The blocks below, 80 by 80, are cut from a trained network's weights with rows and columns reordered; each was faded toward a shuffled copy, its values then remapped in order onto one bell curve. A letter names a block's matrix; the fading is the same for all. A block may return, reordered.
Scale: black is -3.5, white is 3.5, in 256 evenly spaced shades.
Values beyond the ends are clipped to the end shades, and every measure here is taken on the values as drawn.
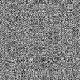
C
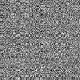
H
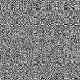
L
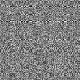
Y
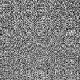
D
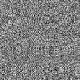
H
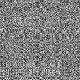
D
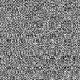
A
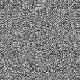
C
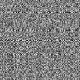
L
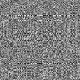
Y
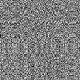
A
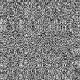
D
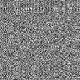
H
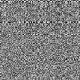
L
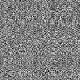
C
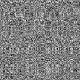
H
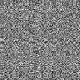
H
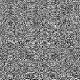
H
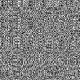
D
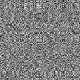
H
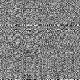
L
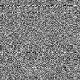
Y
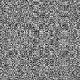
H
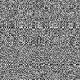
Y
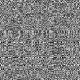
L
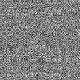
A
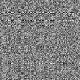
L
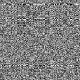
L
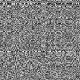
Y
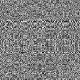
L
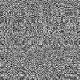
C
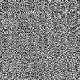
D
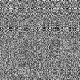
Y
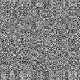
A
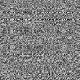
Y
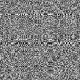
Y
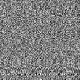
A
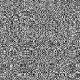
H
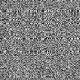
L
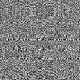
L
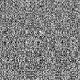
A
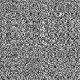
D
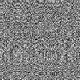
C
